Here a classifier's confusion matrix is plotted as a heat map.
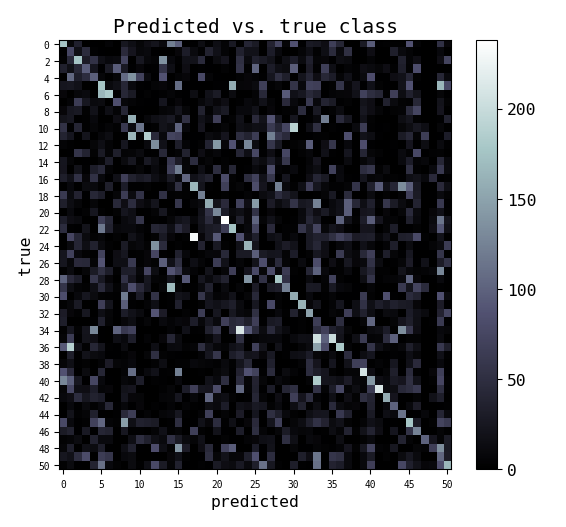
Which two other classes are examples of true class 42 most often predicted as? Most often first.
19, 30
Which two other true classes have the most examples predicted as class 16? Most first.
28, 9
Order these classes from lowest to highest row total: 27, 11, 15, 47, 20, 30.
47, 20, 15, 30, 27, 11
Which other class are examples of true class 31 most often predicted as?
8
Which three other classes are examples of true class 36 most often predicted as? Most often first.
1, 33, 0
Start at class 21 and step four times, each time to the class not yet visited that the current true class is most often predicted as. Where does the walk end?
0
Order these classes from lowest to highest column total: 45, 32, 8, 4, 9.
4, 32, 9, 8, 45
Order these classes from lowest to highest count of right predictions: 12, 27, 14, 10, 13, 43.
13, 14, 27, 43, 10, 12
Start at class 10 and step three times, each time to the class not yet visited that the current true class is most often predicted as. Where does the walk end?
46
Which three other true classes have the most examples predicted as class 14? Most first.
29, 0, 27
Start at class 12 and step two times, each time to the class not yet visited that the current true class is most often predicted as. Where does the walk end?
37
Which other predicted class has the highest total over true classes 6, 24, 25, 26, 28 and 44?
5
